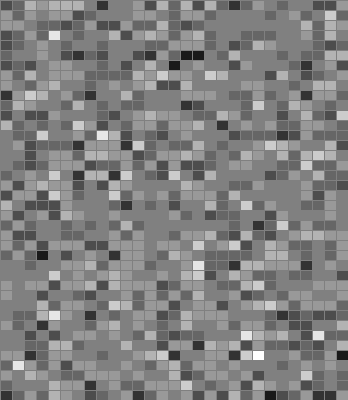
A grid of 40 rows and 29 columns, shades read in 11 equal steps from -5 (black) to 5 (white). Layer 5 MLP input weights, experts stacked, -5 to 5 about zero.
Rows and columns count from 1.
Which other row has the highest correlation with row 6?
3
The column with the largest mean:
5
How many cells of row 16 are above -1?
22
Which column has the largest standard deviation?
17
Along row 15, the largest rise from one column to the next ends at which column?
12
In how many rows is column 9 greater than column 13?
10
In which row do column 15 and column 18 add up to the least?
7
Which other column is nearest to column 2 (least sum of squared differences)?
25
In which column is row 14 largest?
9
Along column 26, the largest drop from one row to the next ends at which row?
39
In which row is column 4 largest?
14
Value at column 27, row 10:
1
